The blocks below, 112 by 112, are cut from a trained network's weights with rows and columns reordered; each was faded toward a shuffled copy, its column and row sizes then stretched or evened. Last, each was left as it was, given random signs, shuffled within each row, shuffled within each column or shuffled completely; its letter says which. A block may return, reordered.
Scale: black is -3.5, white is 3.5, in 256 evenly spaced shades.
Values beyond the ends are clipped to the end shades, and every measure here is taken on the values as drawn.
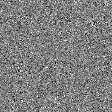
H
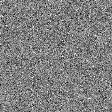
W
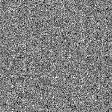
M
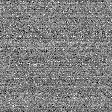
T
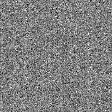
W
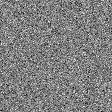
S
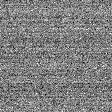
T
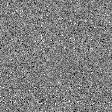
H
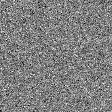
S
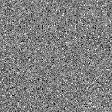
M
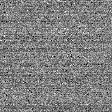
M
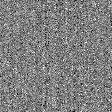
W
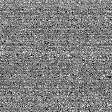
M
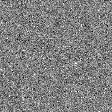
H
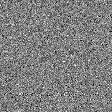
T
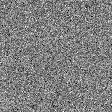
S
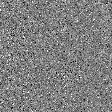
W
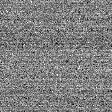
M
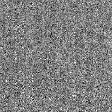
M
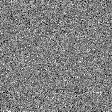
T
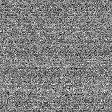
T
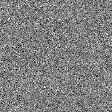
H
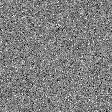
S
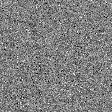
W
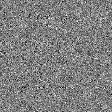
M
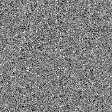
H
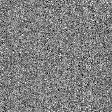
W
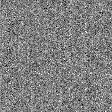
W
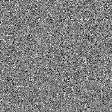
M
